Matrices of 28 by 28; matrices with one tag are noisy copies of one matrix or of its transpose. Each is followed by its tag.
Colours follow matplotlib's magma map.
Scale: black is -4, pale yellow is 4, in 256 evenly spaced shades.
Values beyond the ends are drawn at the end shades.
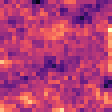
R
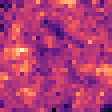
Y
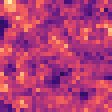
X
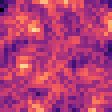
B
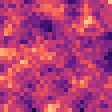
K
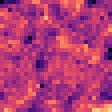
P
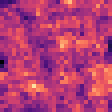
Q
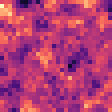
X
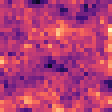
R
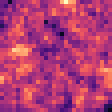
Y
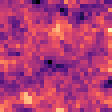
R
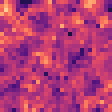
X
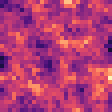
Q
